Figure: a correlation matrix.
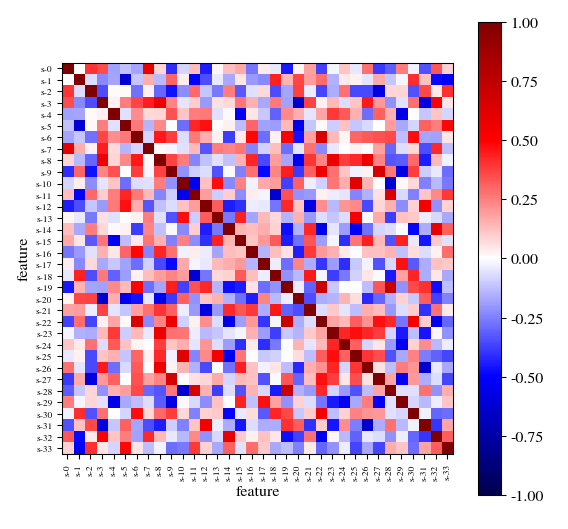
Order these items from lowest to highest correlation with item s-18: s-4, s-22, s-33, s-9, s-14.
s-4, s-33, s-22, s-14, s-9
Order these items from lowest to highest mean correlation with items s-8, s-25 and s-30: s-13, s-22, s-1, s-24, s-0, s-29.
s-29, s-0, s-1, s-13, s-24, s-22
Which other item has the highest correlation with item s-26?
s-8
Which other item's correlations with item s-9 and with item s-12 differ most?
s-21
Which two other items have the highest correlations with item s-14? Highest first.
s-32, s-21
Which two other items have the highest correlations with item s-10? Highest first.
s-25, s-13
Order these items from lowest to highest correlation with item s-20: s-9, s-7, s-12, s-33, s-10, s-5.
s-5, s-9, s-33, s-7, s-12, s-10
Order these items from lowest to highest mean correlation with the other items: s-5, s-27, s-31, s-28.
s-31, s-28, s-5, s-27
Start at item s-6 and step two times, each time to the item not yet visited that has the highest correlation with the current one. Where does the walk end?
s-19
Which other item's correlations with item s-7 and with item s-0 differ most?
s-27
